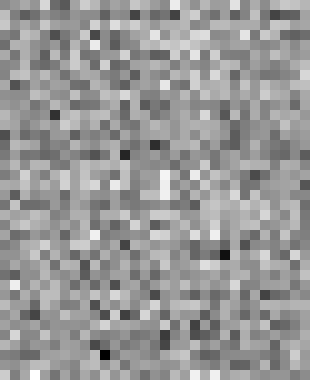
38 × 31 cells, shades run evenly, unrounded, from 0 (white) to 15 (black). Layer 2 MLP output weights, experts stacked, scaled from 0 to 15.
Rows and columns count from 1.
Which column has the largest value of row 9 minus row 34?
2
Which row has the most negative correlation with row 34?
20
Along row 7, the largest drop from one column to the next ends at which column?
11
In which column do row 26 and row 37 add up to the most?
23
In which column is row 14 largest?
1
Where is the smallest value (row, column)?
38, 4
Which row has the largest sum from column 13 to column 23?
34
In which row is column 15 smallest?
32
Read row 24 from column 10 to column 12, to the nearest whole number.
1 8 7
